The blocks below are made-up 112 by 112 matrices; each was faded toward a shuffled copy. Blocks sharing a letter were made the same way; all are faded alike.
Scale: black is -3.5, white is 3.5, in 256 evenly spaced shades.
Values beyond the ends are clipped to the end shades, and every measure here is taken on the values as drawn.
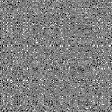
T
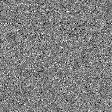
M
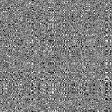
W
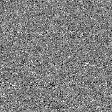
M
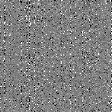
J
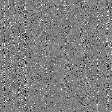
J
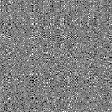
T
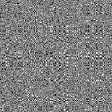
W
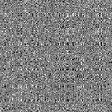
W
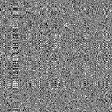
W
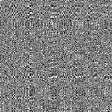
W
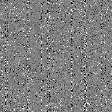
J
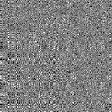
W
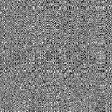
W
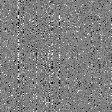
J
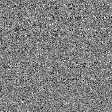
M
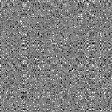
T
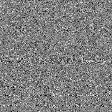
M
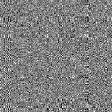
W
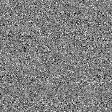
M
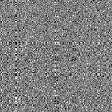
W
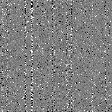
J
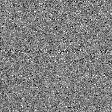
M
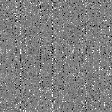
J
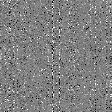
J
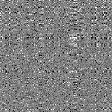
T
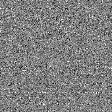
M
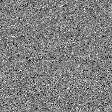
M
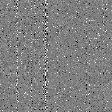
J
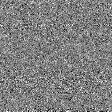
M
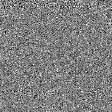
M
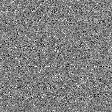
M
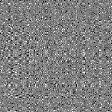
T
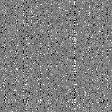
J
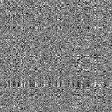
W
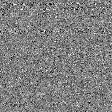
M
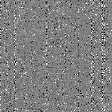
J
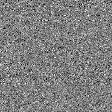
M
